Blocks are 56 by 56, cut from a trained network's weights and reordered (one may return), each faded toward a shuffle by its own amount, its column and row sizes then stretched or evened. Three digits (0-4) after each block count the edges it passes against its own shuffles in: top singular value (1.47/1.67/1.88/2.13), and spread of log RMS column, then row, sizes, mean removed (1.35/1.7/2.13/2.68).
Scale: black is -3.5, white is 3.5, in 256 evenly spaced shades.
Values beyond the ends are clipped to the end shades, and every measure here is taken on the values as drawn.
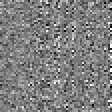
2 4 1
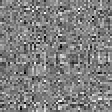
3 3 2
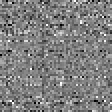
3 1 4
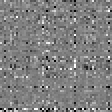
1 3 4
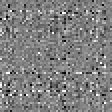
1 3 3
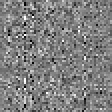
2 4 1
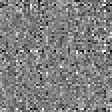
2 3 2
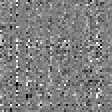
1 4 3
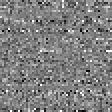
0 0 4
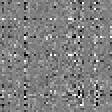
2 4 3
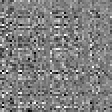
4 4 3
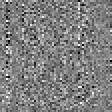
3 4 0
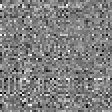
3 2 4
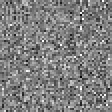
1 1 0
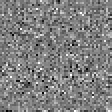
0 0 3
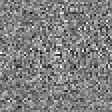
1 0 3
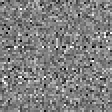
0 1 2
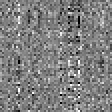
3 4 1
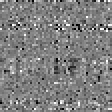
1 1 3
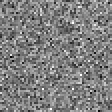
0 0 0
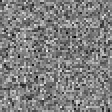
2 0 0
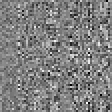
2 4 0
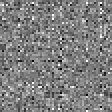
0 3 2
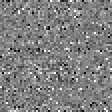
0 0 3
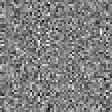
3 3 0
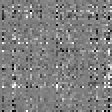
2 4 4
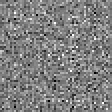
0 3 1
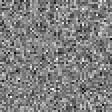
1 0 0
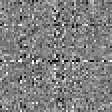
2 3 3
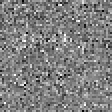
0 1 2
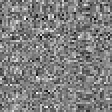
2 1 2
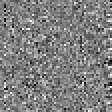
1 3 1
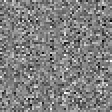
1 3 1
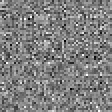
2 2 3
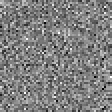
1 2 0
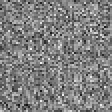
2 0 0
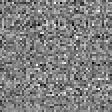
2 1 3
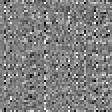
3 4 3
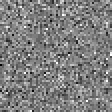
0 1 1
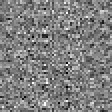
3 3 0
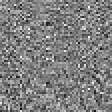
2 2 0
